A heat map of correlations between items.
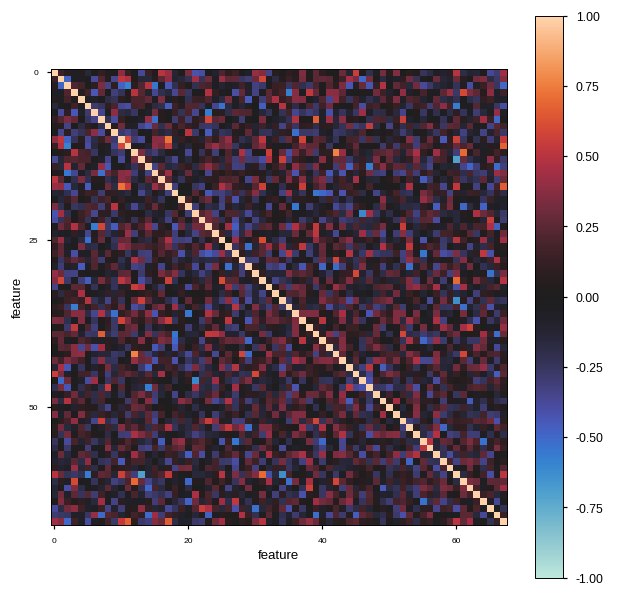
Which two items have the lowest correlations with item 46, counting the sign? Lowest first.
21, 1
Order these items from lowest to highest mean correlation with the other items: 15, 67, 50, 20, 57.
20, 15, 50, 57, 67
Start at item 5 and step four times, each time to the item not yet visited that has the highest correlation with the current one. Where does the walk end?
12
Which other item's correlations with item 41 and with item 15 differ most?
7
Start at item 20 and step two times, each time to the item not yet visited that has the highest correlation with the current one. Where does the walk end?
6
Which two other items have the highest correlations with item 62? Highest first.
38, 67
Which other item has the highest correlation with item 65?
22
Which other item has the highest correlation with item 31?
60
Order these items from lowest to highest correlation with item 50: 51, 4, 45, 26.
51, 4, 26, 45
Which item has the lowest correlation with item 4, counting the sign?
29
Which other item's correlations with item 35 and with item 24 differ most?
27
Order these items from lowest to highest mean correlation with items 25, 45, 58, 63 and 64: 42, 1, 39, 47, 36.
47, 36, 42, 39, 1
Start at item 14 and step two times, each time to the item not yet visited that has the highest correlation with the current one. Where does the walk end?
49
